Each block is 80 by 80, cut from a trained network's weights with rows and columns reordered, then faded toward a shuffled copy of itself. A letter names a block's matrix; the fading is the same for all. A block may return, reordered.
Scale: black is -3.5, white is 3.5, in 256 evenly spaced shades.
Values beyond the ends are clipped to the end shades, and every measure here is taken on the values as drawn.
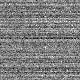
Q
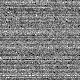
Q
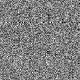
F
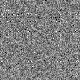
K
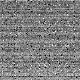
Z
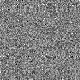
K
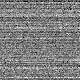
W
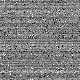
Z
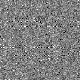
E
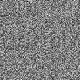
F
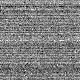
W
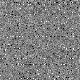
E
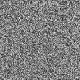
F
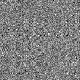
K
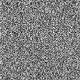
F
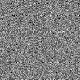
K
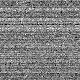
Q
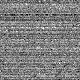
Q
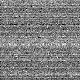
Q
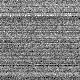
W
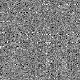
E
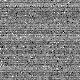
Z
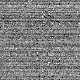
Z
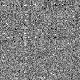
K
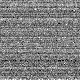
W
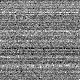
W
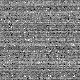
Z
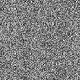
F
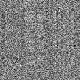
F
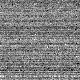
Q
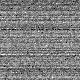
W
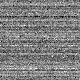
W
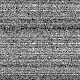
W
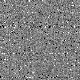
E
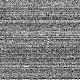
W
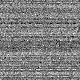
W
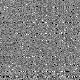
E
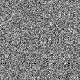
F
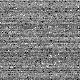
Z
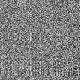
F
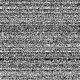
W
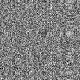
F
